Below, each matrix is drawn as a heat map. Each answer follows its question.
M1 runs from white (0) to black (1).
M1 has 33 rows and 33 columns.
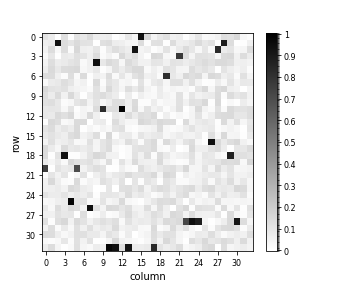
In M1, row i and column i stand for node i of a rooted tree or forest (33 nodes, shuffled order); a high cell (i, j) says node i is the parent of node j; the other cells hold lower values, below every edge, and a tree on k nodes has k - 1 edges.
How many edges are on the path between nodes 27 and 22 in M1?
4
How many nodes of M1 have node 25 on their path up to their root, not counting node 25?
2
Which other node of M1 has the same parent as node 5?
0
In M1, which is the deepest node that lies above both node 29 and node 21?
18
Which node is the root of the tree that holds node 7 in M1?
16
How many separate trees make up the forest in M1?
8
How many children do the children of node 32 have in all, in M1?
2
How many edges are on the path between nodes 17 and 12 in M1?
3
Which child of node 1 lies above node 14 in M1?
2
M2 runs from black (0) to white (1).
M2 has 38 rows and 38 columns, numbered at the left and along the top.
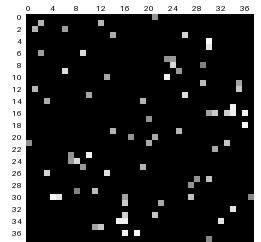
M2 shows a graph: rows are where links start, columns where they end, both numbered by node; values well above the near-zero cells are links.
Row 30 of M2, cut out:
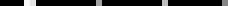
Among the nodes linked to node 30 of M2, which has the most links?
node 16
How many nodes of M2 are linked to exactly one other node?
10
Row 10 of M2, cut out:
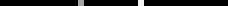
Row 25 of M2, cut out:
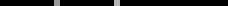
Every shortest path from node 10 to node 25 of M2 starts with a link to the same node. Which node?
node 13
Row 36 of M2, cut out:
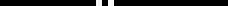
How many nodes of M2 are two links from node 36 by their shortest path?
4
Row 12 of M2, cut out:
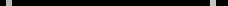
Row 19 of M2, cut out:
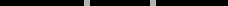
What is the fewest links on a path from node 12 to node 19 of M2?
6
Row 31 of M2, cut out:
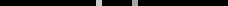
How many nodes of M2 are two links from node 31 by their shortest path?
4
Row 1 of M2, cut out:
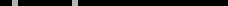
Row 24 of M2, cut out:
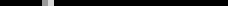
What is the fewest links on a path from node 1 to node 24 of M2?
6
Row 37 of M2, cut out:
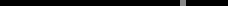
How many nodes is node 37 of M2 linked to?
1
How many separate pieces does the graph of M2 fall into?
2
